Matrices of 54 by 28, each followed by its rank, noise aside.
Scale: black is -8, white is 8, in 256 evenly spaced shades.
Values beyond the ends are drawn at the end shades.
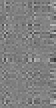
two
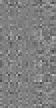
three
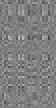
two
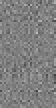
four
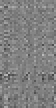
three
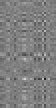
one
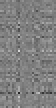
two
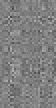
three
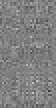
four
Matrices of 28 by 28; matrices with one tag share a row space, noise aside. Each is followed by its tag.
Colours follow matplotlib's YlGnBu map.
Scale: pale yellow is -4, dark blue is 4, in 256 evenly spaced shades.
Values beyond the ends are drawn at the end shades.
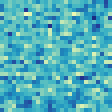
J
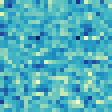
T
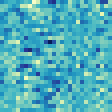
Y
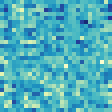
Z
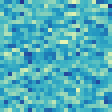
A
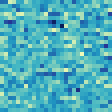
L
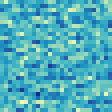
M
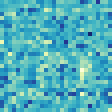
Z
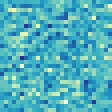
A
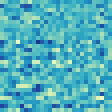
Y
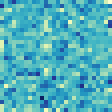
Z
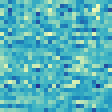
J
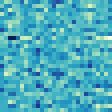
T
